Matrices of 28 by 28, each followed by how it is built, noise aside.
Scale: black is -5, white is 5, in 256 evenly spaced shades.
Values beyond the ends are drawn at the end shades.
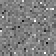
sparse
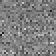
uneven rows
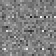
uneven rows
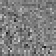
lower triangular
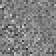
lower triangular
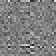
low rank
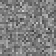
noise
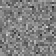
noise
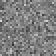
noise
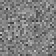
noise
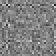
low rank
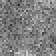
smooth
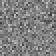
noise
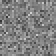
noise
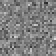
low rank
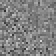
lower triangular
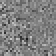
lower triangular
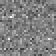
uneven rows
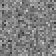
noise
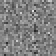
uneven columns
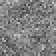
smooth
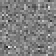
low rank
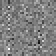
uneven columns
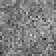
smooth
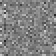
uneven columns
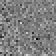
lower triangular
